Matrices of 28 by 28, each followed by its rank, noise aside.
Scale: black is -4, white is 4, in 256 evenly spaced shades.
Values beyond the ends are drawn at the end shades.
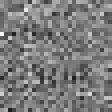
six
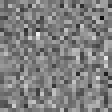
seven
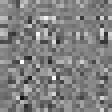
five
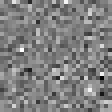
six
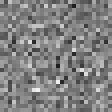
seven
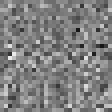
seven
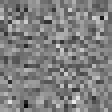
eight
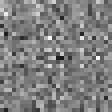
six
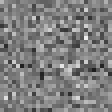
seven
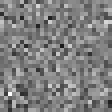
seven
